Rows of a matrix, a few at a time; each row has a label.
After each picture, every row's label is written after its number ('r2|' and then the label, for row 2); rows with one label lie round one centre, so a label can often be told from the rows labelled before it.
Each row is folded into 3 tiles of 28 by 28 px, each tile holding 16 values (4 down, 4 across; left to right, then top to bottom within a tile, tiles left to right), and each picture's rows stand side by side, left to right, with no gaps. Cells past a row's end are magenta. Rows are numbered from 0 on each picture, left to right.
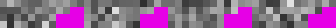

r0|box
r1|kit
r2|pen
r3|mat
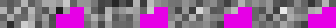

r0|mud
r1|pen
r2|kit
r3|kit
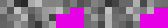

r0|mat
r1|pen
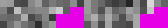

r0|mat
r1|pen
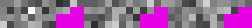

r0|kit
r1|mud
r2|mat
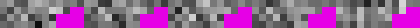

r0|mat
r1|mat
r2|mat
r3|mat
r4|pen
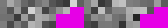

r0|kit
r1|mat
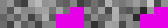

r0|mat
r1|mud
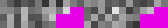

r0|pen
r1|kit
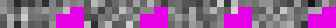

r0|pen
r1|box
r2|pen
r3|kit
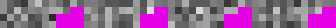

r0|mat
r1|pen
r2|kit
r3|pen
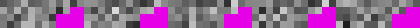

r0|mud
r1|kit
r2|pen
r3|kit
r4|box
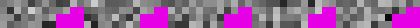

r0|kit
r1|box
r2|mud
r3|pen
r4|mud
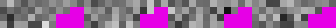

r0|box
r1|mud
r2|mud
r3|mat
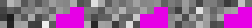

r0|box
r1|box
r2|kit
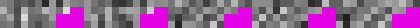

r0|pen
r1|pen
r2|box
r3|kit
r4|box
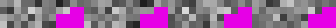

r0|kit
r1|kit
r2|mat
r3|mat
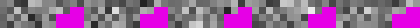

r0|mat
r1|kit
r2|mud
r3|mat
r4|kit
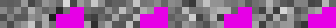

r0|mud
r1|box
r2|mat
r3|kit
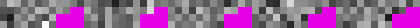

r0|box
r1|pen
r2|kit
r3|mat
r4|mud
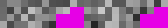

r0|kit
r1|mud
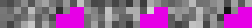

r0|mud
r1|pen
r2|mud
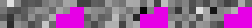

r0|box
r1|mud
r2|kit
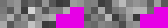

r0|kit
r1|mat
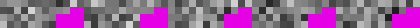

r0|kit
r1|box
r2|mud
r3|mat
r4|mud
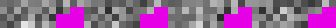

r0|mud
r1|kit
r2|mud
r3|kit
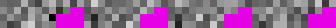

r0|mud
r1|box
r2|box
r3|mud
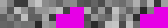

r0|mat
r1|mud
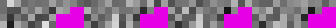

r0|box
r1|mud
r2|mud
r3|mud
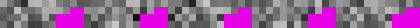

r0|mat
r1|mud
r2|mat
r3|mud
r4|mat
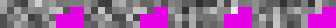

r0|mat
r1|mat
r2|pen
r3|pen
